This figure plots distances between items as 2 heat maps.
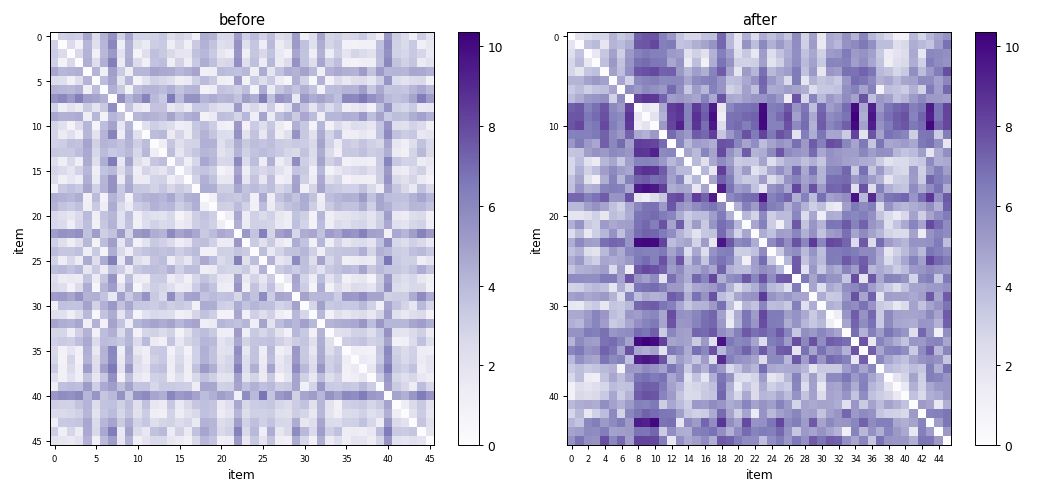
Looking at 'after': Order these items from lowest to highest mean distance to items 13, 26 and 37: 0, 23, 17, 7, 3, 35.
0, 7, 3, 17, 23, 35
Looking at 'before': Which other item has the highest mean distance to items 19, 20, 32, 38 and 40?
7
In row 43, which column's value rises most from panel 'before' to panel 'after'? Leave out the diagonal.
10
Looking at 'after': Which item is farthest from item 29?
23
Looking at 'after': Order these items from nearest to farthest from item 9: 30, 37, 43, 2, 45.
37, 2, 30, 45, 43
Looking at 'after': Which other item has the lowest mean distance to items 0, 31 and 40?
39
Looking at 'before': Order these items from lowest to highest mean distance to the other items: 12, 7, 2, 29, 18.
2, 12, 18, 29, 7
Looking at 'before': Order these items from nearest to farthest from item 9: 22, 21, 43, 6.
6, 22, 21, 43
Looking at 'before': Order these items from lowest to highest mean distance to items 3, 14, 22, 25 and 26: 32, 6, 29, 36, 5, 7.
36, 5, 6, 32, 29, 7
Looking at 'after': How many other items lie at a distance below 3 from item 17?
4
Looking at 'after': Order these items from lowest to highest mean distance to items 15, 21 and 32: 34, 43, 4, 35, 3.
3, 4, 34, 43, 35
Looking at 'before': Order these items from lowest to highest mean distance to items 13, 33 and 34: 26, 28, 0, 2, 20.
20, 28, 2, 0, 26
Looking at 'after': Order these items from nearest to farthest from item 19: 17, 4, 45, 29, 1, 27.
29, 1, 4, 27, 17, 45
